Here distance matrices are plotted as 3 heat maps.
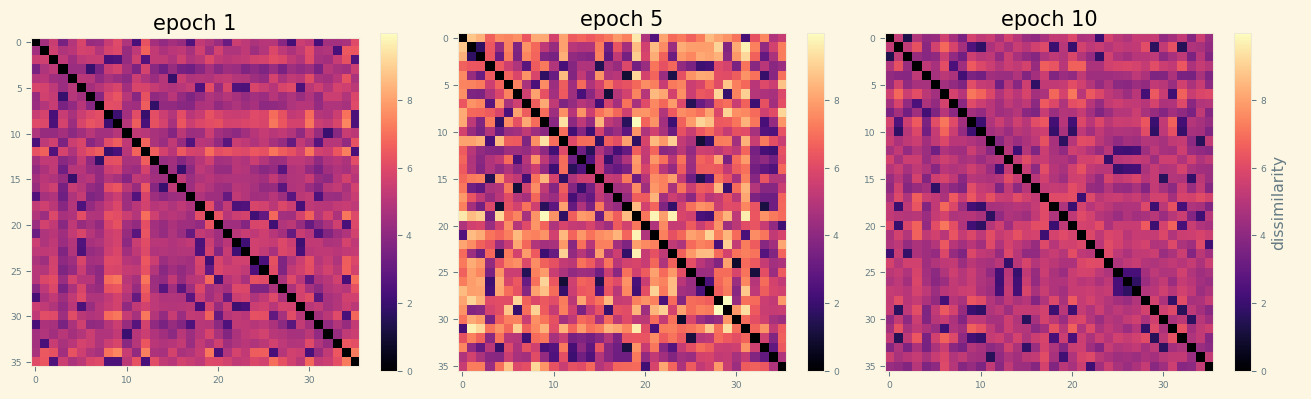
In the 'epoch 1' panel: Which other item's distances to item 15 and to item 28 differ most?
4
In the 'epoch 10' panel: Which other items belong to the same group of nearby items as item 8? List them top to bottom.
4
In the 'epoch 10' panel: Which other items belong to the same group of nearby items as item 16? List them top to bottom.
5
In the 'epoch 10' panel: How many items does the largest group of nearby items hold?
7
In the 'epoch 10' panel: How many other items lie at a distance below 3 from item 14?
4
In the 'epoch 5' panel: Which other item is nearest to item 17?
12
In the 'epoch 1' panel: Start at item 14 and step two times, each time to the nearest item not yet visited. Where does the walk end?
27
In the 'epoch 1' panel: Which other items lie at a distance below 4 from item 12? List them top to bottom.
2, 8, 9, 35
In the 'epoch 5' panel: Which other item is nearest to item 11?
26
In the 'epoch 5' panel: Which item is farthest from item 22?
29
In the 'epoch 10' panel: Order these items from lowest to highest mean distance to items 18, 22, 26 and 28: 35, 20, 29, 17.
35, 29, 20, 17
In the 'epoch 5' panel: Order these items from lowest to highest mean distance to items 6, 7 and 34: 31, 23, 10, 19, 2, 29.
10, 29, 2, 23, 19, 31
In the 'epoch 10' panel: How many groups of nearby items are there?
12
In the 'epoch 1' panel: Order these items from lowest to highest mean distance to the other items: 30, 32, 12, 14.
14, 32, 30, 12
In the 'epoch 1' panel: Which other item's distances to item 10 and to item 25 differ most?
32
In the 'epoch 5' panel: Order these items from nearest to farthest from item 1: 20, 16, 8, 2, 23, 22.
2, 16, 23, 20, 8, 22
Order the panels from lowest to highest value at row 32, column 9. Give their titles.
epoch 10, epoch 1, epoch 5
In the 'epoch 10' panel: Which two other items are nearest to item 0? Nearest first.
2, 23
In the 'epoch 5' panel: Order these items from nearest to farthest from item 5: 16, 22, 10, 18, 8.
8, 10, 22, 18, 16
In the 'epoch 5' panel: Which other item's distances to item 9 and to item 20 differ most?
35
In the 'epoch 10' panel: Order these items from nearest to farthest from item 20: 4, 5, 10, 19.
10, 4, 19, 5
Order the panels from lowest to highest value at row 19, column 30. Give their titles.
epoch 10, epoch 5, epoch 1
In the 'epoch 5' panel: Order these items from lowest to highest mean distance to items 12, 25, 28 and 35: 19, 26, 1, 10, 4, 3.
3, 10, 26, 4, 19, 1
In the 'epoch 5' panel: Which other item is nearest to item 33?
18
